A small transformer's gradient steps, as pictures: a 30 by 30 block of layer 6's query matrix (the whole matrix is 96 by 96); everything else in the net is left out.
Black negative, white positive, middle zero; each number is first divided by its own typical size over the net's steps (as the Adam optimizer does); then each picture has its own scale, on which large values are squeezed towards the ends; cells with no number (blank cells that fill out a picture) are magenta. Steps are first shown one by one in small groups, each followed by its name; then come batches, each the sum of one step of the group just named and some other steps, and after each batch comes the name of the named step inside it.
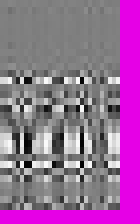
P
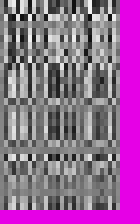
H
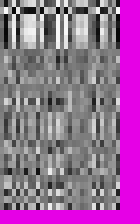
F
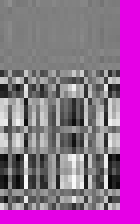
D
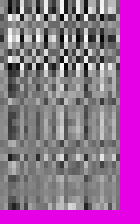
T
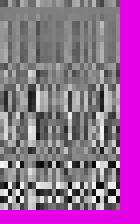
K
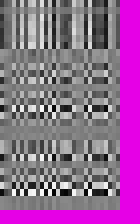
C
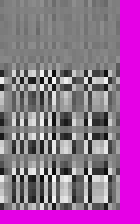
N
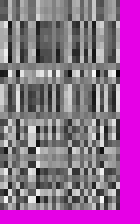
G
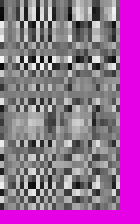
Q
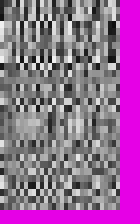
Q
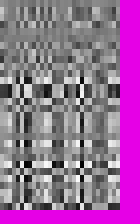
P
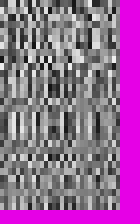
H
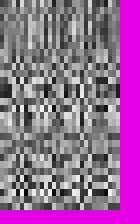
C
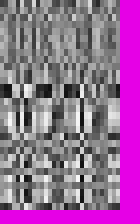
H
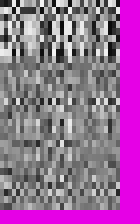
F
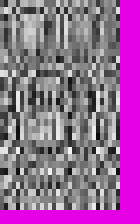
F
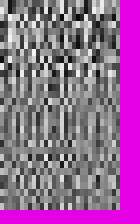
T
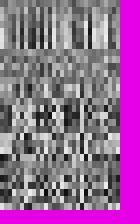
D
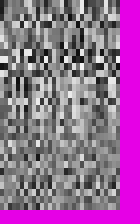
Q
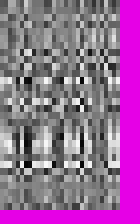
P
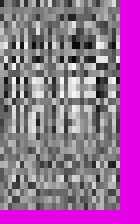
K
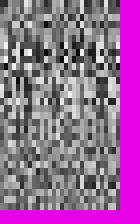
G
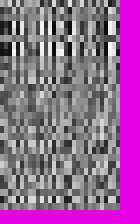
K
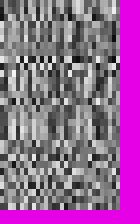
Q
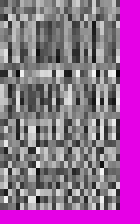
G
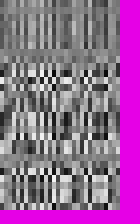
N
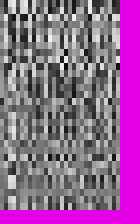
H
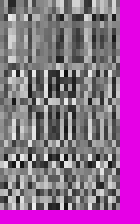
K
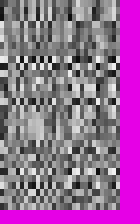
Q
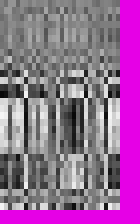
D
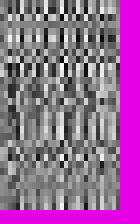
T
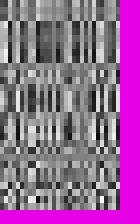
G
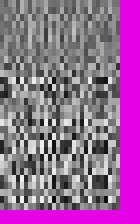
H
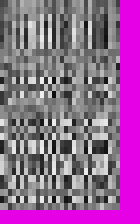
K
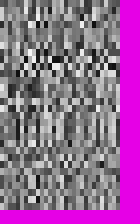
G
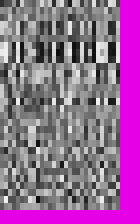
G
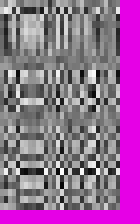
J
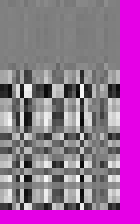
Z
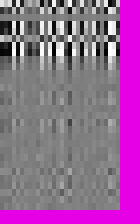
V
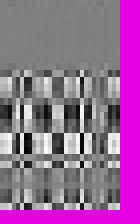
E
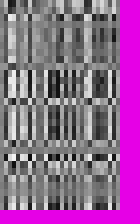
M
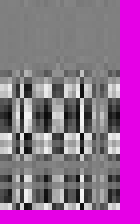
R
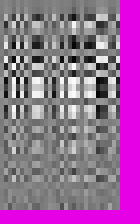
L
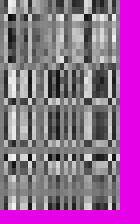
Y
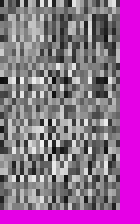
M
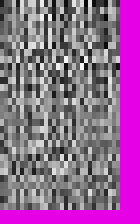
M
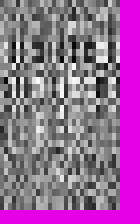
L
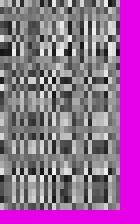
V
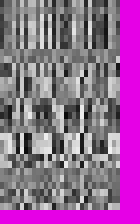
E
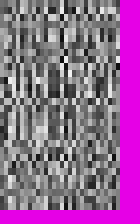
M
